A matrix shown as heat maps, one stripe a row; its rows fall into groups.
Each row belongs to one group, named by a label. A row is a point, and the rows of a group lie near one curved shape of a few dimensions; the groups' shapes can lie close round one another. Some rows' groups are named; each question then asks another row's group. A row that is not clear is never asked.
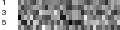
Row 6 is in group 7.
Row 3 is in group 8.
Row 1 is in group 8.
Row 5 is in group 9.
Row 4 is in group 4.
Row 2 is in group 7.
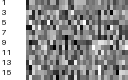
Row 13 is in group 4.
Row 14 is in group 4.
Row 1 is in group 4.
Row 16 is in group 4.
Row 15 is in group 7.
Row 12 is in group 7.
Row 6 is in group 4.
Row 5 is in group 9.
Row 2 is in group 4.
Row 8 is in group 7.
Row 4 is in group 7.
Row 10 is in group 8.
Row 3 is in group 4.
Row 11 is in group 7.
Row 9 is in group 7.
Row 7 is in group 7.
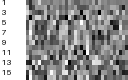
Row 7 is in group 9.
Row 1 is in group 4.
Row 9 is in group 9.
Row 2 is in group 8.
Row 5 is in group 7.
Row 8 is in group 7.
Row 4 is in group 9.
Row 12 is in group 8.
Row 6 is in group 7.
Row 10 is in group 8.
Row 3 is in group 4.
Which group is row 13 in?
4
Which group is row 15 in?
7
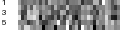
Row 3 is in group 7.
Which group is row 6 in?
7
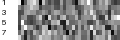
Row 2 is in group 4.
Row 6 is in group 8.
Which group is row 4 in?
8
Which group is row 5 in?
4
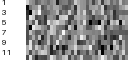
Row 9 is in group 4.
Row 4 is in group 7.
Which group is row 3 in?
4
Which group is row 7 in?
7
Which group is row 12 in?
7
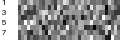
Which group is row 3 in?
7
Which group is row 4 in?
7
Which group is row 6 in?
7
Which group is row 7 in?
8
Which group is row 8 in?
7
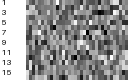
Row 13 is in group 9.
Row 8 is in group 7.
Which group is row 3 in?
7
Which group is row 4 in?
7
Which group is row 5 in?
7
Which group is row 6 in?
7
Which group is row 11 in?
8
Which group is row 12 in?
7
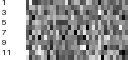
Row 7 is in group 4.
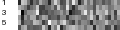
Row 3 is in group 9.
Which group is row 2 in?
9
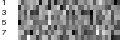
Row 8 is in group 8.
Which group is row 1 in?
8
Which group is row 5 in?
4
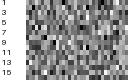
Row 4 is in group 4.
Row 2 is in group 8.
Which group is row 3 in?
4
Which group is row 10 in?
8
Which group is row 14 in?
7
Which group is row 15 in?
9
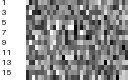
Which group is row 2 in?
7
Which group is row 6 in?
8
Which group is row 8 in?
9
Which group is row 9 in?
7
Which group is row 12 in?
8
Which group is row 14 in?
7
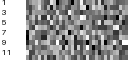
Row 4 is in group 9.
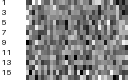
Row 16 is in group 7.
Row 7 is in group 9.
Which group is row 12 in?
9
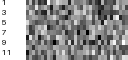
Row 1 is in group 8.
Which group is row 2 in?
7
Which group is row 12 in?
7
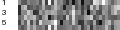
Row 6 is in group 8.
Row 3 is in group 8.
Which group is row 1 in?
7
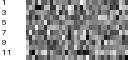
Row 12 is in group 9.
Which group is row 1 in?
9
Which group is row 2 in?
8
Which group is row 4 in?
7
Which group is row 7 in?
9
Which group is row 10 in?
9
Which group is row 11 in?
9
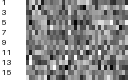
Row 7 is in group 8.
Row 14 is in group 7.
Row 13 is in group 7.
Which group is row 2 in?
9
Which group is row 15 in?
9
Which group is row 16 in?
8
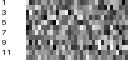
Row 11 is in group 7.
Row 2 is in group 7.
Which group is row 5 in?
8
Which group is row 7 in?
8
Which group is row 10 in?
7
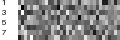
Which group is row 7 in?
7
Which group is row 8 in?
4
